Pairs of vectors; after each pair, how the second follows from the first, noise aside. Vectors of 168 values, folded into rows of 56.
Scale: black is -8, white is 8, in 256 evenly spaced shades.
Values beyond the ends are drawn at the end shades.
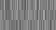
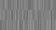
reversed, negated, shrunk.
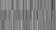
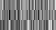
wrapped around, negated, scaled up.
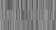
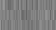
shrunk.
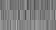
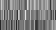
negated, scaled up.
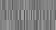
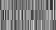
wrapped around, negated, scaled up.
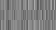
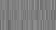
shrunk.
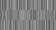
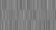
shrunk.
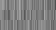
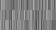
reversed, negated.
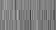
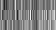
negated, scaled up.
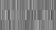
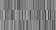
reversed, negated.
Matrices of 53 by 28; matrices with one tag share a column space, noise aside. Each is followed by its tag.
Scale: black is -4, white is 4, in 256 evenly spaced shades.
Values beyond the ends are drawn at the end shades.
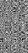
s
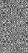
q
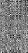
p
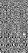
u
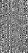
p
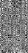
p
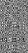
s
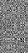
s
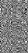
q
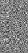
q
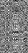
s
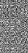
q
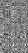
u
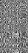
u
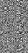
s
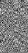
q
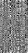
p
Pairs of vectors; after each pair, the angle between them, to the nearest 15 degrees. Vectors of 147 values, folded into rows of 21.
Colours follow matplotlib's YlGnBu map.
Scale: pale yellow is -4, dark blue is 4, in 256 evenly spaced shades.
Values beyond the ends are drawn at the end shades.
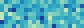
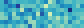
75 degrees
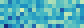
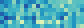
75 degrees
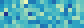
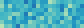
120 degrees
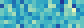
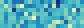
75 degrees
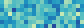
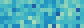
45 degrees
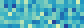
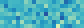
60 degrees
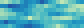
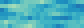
165 degrees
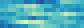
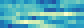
30 degrees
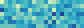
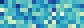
165 degrees
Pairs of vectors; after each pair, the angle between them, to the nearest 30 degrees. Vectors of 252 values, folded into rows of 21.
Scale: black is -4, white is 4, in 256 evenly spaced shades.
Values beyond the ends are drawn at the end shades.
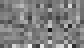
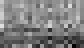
60 degrees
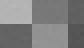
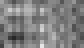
60 degrees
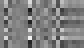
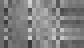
30 degrees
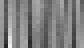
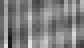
150 degrees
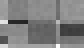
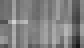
120 degrees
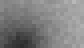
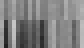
60 degrees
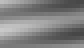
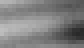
30 degrees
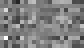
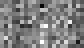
60 degrees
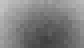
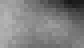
90 degrees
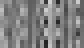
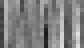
90 degrees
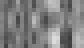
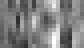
30 degrees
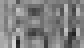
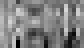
30 degrees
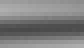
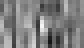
90 degrees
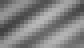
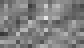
60 degrees
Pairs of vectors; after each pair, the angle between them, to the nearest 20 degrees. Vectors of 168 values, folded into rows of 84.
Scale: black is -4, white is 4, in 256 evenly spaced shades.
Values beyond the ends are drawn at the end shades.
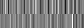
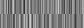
80 degrees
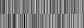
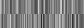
120 degrees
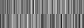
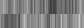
120 degrees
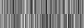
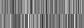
40 degrees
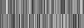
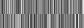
100 degrees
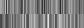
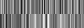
40 degrees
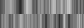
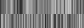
40 degrees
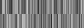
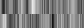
120 degrees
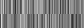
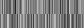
40 degrees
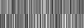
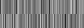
140 degrees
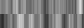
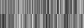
60 degrees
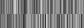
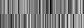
60 degrees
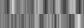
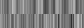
40 degrees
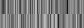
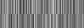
80 degrees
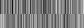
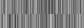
80 degrees
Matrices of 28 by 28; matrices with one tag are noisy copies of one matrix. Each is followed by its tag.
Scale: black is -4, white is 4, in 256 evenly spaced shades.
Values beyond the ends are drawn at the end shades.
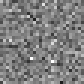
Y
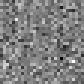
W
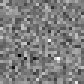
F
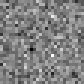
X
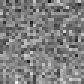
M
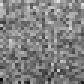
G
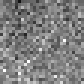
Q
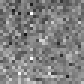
Q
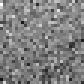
G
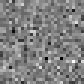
W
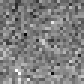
Q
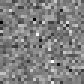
Y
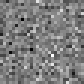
X
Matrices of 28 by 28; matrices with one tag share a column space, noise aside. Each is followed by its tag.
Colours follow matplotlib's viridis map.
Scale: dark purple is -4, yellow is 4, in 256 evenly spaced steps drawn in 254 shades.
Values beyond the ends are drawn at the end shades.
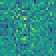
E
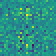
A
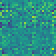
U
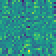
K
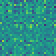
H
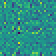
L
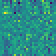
K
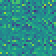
H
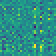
A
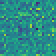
E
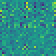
U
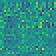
U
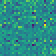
H
